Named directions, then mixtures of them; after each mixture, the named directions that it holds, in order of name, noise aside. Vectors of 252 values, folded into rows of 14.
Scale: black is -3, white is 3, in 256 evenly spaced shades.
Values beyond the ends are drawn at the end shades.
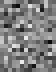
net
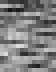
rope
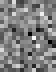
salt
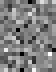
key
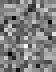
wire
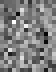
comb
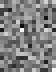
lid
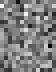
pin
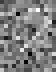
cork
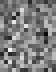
comb.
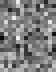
net, pin, wire.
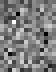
comb.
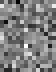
pin, wire.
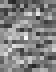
net, rope.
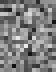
cork, lid, rope.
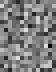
pin.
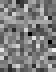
pin, salt.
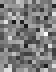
comb, pin.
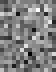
cork.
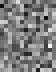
pin.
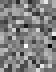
key, pin, wire.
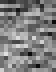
cork, rope.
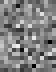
net, salt.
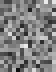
key, lid, wire.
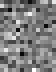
key, lid, rope.
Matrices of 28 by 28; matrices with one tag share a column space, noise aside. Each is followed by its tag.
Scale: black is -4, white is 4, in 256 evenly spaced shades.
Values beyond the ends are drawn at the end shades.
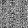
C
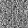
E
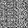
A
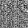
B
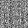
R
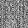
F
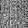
R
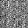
F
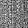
R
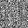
E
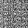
A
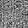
R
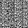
A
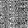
R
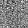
B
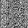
A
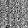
E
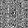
A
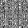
E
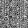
F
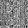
E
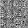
F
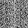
A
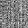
R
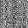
F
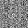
C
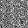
F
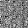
F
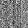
B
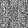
C
